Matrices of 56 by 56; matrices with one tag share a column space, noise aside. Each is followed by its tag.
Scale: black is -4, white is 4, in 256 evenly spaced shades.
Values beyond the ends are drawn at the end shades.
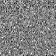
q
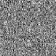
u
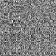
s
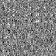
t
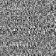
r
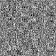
t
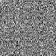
q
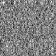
u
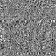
s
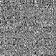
q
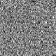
q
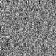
u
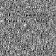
t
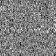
r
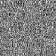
u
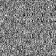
t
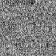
u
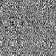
q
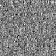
u
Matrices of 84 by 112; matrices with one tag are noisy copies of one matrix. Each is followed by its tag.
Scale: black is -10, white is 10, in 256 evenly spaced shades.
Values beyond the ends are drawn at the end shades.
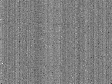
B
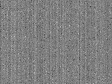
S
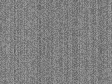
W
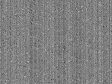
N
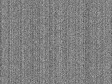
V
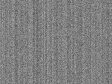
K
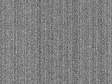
W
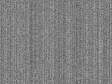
N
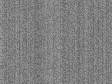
B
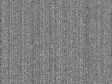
V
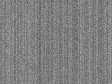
W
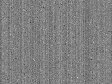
V
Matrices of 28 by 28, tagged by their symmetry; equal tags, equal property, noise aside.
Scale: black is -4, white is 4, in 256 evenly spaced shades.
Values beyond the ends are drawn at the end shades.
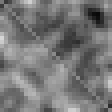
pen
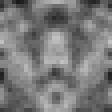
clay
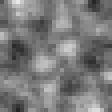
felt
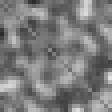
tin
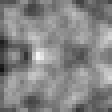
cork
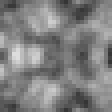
cork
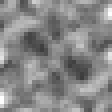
felt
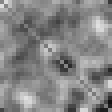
tin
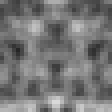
clay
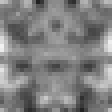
clay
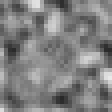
pen
